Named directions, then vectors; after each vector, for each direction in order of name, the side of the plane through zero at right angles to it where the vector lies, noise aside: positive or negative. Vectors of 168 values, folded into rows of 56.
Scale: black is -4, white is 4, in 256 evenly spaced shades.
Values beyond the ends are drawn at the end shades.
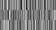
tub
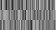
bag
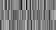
positive, positive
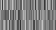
negative, positive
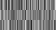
positive, positive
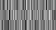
negative, negative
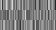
negative, positive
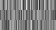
negative, negative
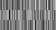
positive, negative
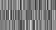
negative, positive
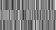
positive, negative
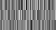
positive, positive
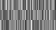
negative, negative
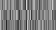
negative, negative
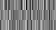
positive, positive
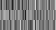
positive, negative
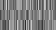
negative, negative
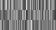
negative, negative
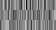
positive, positive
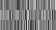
positive, negative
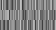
positive, negative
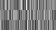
negative, negative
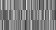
negative, negative
